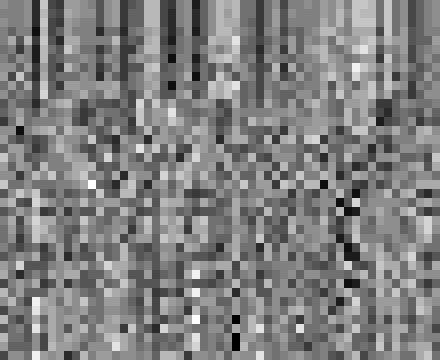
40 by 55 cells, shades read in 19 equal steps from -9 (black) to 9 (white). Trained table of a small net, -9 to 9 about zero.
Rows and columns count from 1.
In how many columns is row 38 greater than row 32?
34
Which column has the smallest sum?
33
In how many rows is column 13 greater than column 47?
18
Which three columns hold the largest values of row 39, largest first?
15, 25, 48
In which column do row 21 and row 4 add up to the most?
12
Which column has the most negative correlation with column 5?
20
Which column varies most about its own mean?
5
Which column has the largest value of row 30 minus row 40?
9
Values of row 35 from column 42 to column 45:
-5 -1 3 4
